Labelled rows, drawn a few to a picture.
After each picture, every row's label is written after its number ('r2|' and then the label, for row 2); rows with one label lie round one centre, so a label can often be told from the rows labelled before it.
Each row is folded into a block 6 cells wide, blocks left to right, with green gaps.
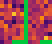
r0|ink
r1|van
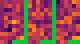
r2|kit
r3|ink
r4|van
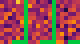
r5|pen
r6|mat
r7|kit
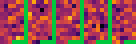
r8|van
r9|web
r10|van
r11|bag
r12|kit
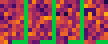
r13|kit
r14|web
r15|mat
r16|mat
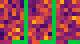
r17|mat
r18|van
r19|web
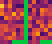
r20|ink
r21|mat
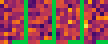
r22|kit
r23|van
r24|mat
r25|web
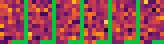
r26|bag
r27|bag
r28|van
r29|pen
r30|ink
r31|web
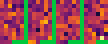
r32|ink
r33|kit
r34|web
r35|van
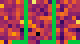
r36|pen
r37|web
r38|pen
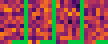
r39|bag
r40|pen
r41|ink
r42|mat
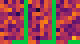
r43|bag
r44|kit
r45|van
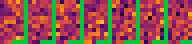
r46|van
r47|web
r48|bag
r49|kit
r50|mat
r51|pen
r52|mat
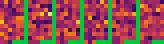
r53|web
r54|ink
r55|pen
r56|pen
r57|ink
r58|bag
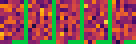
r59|bag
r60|mat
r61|kit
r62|pen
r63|ink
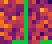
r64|web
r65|mat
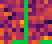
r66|pen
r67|van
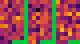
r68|web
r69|kit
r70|ink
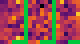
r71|van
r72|mat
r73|web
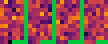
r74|web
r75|ink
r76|web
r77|mat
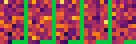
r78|web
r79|web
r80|web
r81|pen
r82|ink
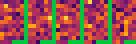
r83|bag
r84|web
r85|bag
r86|web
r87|kit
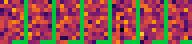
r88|mat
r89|bag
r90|bag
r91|web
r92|kit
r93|bag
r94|bag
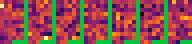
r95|ink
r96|van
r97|van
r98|ink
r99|kit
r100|kit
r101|web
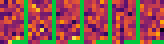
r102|van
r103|bag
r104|van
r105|van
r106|kit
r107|pen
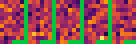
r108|bag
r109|kit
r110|mat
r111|van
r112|pen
